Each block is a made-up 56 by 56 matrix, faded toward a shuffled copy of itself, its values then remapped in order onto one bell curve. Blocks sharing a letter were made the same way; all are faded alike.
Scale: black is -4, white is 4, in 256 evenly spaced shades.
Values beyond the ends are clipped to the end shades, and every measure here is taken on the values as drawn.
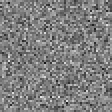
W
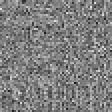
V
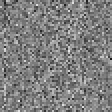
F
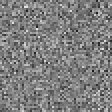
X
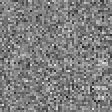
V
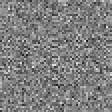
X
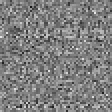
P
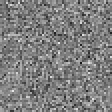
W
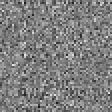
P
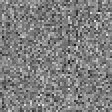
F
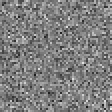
F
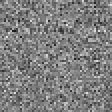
W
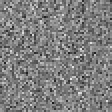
F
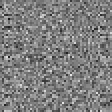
P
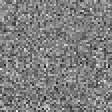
W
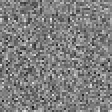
V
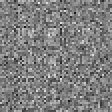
X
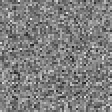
W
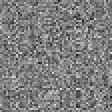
X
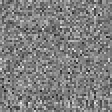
X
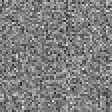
V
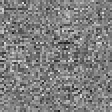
P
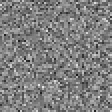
W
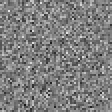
F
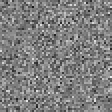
W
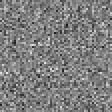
V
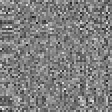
X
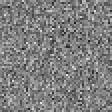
F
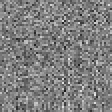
X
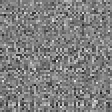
P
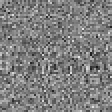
X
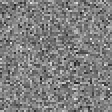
W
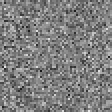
W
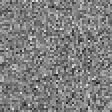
F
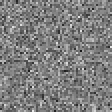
W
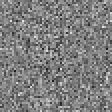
F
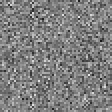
F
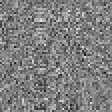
X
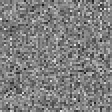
F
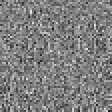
X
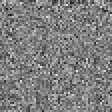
W
